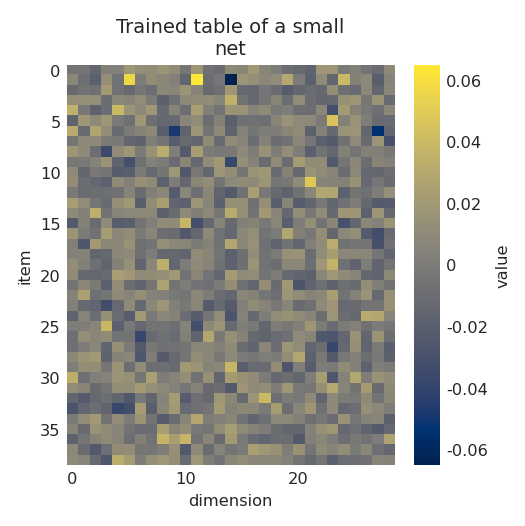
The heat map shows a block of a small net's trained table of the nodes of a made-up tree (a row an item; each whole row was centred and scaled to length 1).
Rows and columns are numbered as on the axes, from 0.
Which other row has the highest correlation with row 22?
31
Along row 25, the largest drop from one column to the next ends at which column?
4
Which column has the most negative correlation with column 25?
8
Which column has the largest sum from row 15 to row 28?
19
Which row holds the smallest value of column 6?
26
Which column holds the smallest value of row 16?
27
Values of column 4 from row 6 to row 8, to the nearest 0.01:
-0.01 0 0.01
